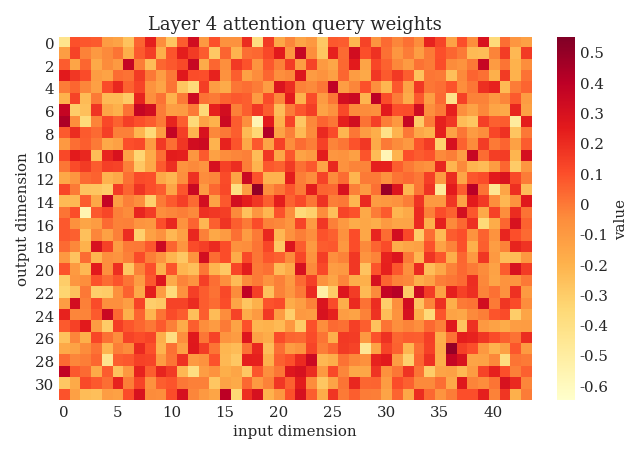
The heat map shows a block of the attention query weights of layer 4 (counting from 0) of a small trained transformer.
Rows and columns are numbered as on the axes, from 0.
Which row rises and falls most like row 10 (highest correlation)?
8
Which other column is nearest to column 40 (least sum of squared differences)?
43
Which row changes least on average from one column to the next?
21
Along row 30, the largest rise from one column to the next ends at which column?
37
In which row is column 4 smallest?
28
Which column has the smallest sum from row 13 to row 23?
2
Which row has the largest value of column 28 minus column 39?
1
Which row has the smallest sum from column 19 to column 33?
15
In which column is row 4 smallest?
12
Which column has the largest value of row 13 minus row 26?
18
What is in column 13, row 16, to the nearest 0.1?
-0.2
